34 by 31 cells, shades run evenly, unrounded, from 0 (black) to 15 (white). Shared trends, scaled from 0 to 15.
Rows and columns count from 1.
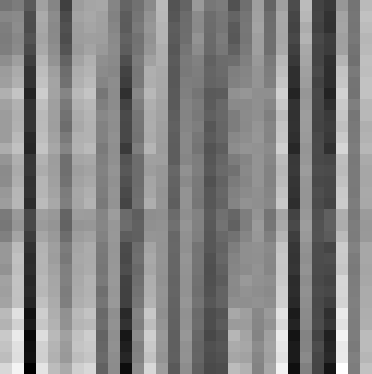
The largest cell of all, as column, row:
29, 34
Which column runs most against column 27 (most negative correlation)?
31
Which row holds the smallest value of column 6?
1
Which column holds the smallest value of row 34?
3
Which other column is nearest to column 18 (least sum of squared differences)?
19
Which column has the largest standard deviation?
2
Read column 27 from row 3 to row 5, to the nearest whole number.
4 4 4
